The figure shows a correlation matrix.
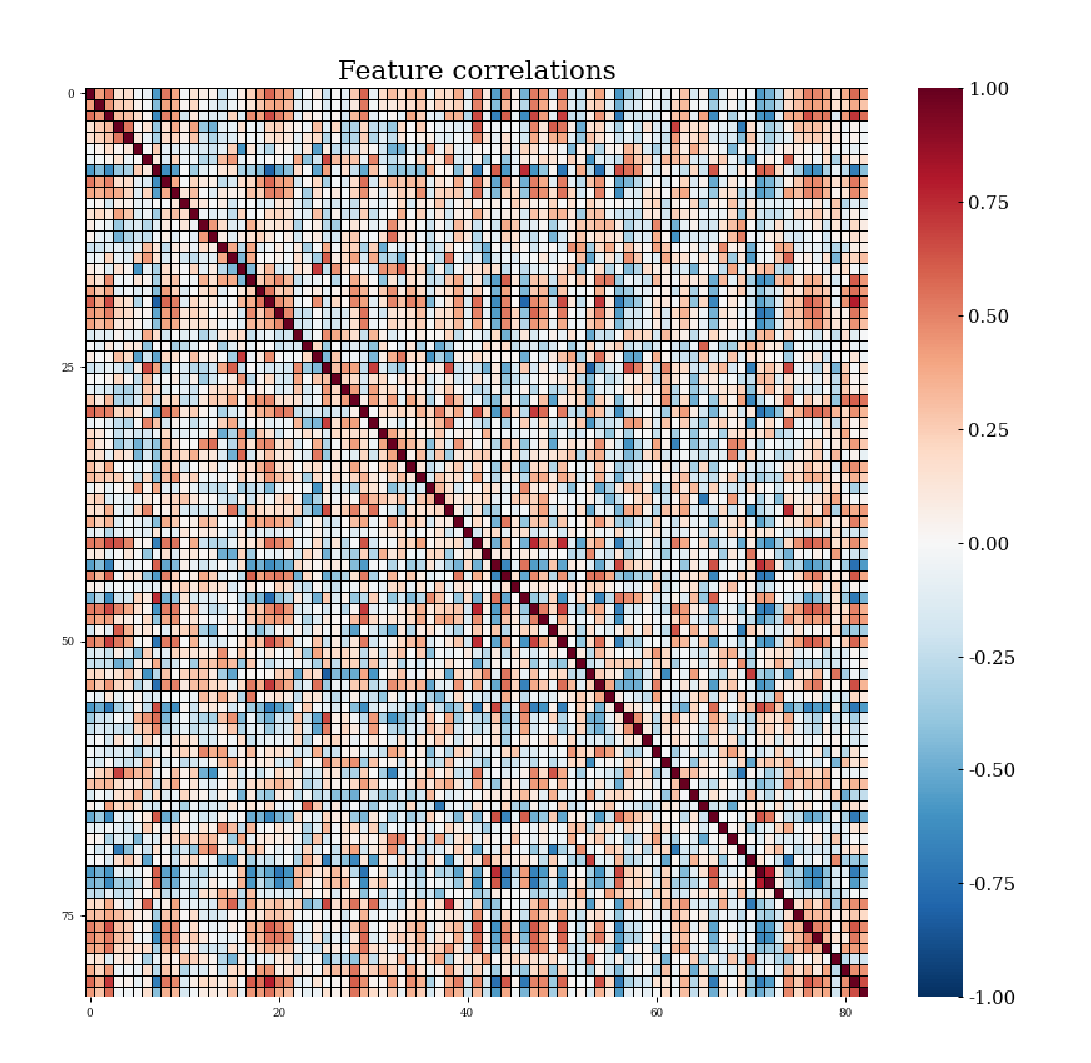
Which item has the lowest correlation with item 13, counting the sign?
62
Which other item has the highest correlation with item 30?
25
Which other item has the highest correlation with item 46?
7
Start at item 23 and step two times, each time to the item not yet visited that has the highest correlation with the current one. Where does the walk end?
2
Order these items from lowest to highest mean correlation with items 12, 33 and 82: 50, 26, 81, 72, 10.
72, 26, 10, 50, 81
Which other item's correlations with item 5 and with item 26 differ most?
16
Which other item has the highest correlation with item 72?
71
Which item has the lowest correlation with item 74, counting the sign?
70
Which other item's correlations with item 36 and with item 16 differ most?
24
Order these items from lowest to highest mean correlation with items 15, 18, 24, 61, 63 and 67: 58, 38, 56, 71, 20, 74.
56, 71, 58, 20, 38, 74
